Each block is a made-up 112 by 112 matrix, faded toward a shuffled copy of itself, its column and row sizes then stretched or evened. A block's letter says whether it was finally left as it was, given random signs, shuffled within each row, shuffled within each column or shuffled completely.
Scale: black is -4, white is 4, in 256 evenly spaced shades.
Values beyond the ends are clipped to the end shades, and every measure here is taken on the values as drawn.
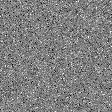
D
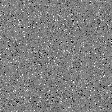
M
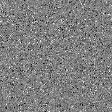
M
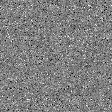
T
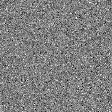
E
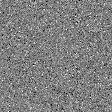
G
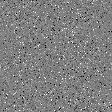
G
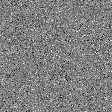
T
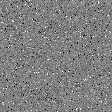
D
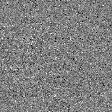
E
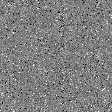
G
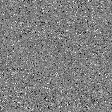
T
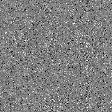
E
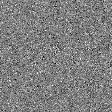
M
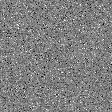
D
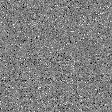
T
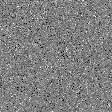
D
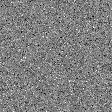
D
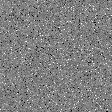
D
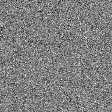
G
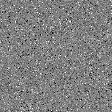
M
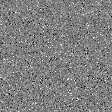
T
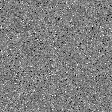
D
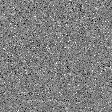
T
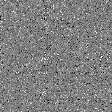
E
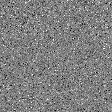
T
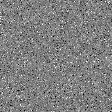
G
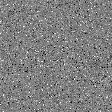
T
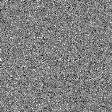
M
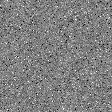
D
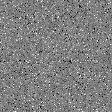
T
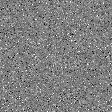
D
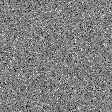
D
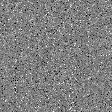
G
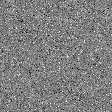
D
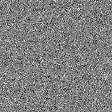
E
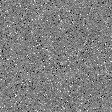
D
